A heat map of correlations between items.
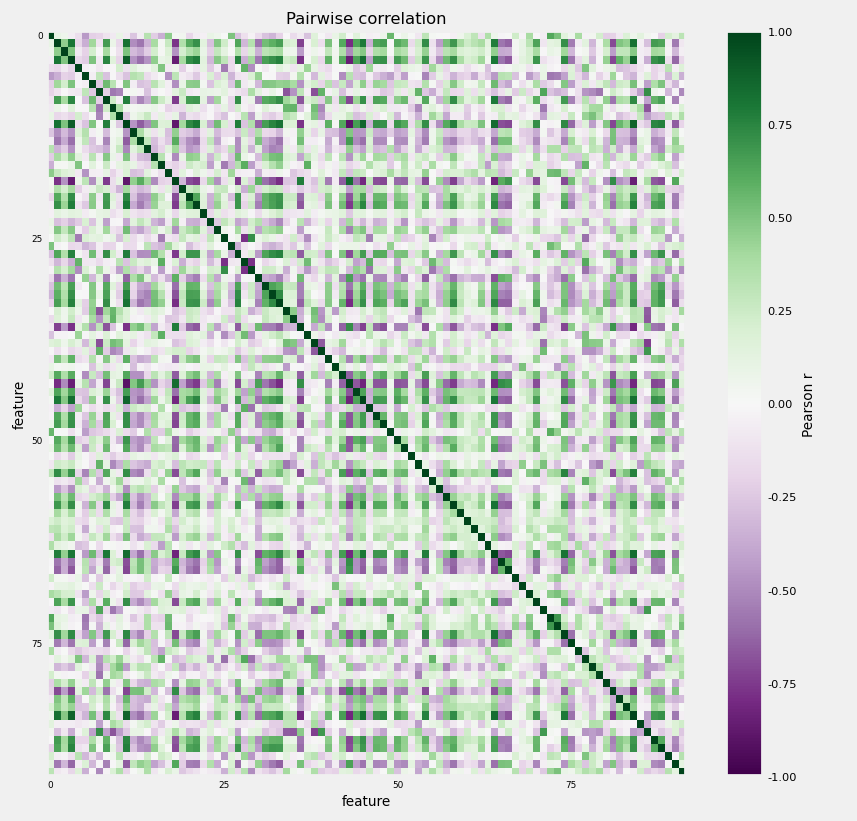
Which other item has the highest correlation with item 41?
68
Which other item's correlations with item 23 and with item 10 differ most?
77
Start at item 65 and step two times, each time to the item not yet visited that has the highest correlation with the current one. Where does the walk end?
18
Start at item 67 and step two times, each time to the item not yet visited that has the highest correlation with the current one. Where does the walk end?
72
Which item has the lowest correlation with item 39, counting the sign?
38
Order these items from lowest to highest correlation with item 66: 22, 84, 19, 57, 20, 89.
84, 20, 57, 19, 22, 89
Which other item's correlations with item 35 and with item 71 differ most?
86
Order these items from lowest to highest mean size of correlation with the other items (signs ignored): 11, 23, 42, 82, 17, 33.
17, 23, 82, 42, 33, 11
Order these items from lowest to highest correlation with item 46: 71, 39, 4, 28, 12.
39, 71, 12, 4, 28
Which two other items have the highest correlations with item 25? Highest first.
29, 82
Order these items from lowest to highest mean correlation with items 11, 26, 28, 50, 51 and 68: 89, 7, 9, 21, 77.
9, 7, 89, 77, 21
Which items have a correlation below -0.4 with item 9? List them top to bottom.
7, 39, 53, 71, 86
